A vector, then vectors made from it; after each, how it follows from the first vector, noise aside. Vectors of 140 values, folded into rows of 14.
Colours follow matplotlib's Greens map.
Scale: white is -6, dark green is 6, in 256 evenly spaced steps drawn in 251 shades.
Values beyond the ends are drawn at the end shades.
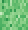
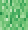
negated.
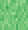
wrapped around, negated, shrunk.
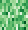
reversed, scaled up.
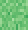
reversed, negated, shrunk.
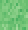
reversed, shrunk.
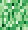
wrapped around, negated, scaled up.
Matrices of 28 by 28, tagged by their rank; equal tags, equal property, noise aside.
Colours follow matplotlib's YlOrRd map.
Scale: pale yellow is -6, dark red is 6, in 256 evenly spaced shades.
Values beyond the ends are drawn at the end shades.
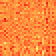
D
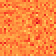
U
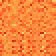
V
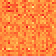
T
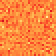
U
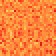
V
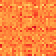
V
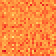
T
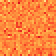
U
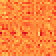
V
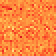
U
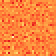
D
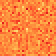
T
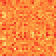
T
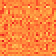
T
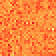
U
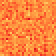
T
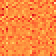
D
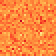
U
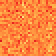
U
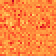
U
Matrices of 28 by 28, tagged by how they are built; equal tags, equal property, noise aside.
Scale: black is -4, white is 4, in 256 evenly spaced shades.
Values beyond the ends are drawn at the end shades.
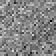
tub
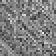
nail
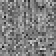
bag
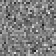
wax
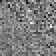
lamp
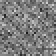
nail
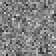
wax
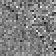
lamp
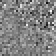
lamp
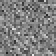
nail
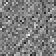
tub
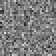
wax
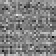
bag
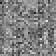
bag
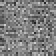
bag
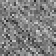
nail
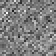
tub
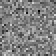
wax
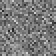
nail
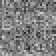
bag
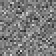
tub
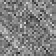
nail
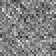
nail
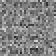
bag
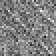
nail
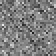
nail
